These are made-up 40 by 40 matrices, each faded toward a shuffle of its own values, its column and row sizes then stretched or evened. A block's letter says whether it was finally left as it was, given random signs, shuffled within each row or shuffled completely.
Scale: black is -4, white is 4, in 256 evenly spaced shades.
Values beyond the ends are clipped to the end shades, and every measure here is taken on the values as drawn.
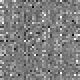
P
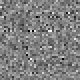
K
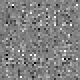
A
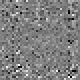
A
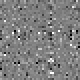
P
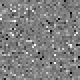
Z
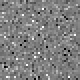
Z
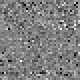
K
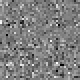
A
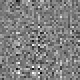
P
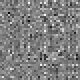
P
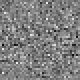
K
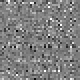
P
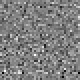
K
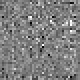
P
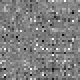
P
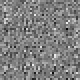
P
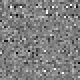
K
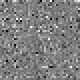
A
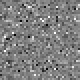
K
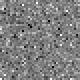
Z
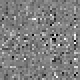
A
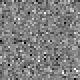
K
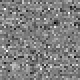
K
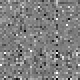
A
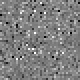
Z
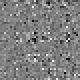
A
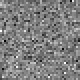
Z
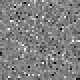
Z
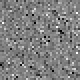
Z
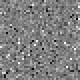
Z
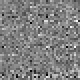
A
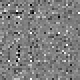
A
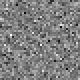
Z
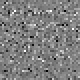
K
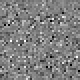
K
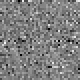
K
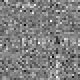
P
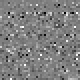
K
